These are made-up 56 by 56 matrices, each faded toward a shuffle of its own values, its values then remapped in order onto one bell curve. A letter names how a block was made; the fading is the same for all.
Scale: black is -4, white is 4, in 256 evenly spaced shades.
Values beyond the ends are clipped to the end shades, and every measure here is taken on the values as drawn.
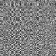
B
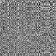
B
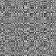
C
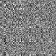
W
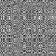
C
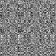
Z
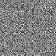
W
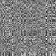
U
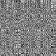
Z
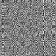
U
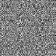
W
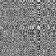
C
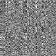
W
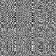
B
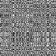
C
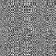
B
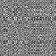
C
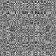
Z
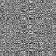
Z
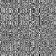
U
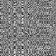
U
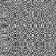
U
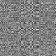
Z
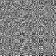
Z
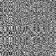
U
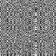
B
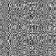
U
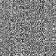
W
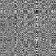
B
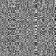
U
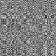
C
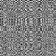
C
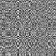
C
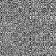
W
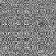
Z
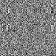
W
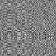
C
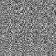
W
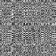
Z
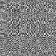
Z
